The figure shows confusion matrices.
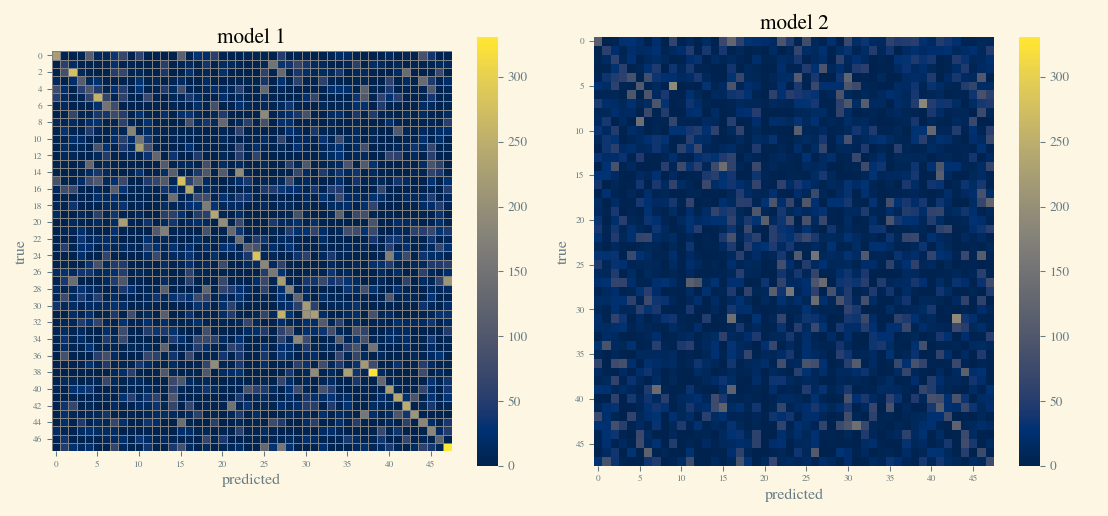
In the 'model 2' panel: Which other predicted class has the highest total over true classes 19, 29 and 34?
26
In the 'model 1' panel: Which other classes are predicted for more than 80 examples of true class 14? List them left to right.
18, 20, 22
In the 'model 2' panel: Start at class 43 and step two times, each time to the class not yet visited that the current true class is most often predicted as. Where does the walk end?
16
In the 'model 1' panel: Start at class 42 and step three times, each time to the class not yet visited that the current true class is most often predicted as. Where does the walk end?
4
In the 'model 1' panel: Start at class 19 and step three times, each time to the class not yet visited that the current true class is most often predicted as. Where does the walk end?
40
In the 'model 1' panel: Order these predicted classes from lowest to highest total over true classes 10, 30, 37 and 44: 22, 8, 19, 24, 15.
24, 22, 8, 15, 19
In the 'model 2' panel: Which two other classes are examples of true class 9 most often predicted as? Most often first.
5, 45
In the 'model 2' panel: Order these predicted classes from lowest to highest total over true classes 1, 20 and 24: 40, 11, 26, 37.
37, 11, 40, 26
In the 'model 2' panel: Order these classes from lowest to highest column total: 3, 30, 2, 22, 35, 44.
3, 35, 44, 22, 2, 30
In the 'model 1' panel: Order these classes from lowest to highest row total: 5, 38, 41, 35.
35, 41, 5, 38
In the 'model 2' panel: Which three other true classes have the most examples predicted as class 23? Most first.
28, 20, 18
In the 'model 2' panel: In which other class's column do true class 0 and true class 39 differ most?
7
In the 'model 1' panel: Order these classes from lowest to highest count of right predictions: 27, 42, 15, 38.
27, 42, 15, 38
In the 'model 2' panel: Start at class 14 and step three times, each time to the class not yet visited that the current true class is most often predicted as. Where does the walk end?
35
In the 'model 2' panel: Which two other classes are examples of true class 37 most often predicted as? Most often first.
44, 24
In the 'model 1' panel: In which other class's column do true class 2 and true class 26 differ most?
42
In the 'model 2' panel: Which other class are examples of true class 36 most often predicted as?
31
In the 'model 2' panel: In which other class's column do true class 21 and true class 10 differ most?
40
